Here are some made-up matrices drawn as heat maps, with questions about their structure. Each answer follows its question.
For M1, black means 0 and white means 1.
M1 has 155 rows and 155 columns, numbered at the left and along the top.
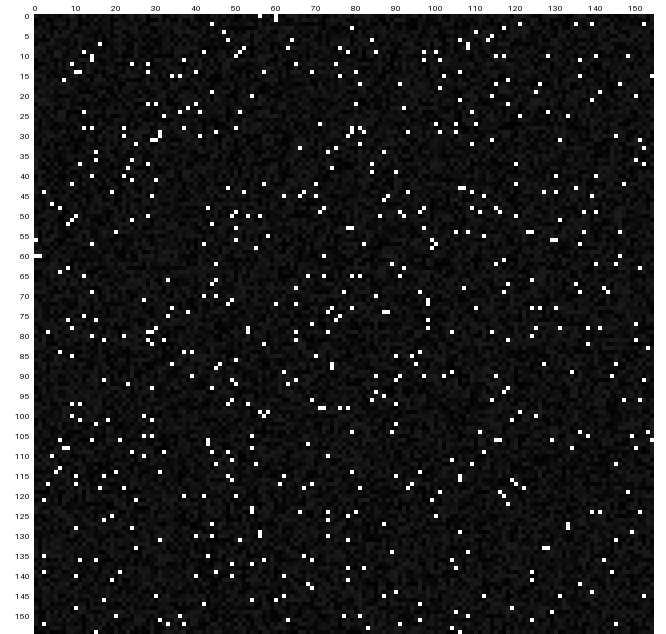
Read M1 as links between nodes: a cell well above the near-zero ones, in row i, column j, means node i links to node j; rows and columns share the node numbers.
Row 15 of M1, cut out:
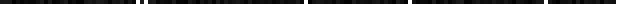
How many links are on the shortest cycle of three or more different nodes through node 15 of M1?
6
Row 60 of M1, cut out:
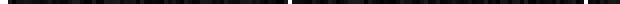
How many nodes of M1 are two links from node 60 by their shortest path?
6
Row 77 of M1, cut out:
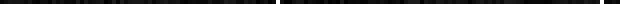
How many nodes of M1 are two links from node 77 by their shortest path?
9
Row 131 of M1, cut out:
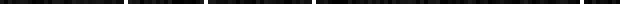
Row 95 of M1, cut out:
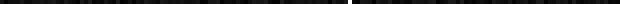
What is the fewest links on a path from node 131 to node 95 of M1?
3
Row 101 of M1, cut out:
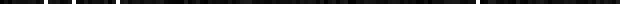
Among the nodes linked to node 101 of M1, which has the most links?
node 29
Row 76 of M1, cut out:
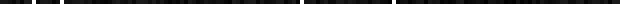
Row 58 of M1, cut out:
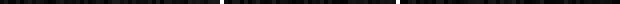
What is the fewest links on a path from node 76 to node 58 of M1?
7
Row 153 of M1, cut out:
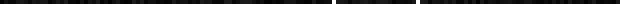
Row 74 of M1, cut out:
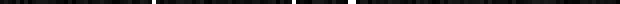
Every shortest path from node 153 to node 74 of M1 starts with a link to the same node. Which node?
node 104
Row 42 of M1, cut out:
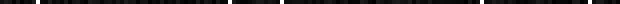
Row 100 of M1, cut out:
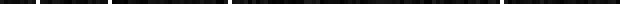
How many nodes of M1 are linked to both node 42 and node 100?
2
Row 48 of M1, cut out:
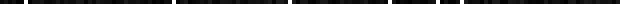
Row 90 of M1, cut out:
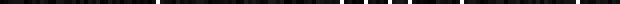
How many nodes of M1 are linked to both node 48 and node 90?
2
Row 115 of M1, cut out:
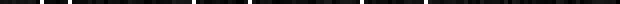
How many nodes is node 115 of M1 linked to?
6
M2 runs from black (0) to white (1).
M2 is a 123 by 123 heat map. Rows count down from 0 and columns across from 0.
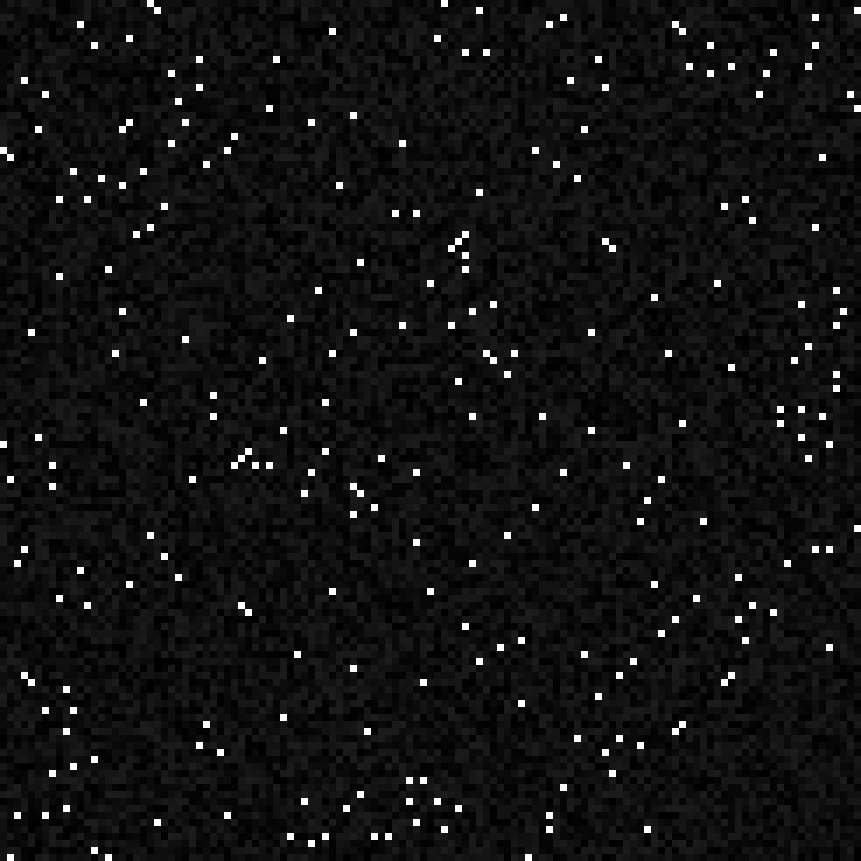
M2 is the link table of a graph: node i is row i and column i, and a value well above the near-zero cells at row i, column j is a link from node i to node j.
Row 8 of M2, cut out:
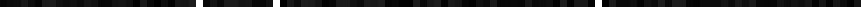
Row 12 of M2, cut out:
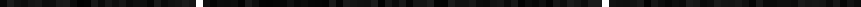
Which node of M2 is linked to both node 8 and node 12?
node 28
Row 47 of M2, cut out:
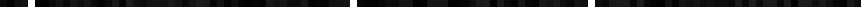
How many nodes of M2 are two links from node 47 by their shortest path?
6
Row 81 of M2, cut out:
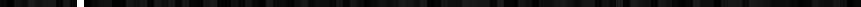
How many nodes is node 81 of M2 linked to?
1
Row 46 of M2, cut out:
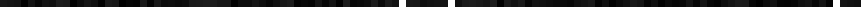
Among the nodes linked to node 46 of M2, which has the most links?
node 119
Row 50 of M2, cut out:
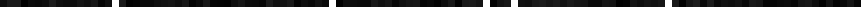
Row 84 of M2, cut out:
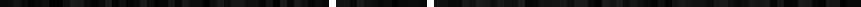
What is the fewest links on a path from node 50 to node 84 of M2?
2
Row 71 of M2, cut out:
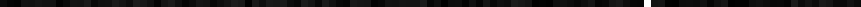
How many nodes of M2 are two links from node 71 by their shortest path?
1
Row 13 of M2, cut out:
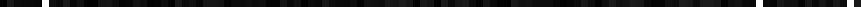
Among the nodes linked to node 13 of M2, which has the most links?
node 6
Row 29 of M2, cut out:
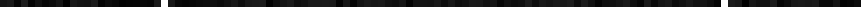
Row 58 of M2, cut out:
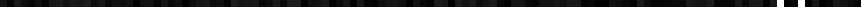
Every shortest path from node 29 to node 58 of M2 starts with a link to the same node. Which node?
node 103
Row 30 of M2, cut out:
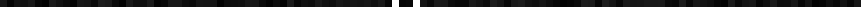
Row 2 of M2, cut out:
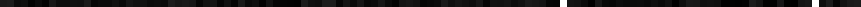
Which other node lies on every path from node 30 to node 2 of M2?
node 59
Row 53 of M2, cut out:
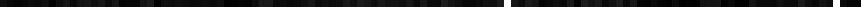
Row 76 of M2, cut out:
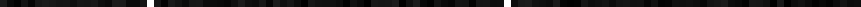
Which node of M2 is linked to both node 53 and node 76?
node 72
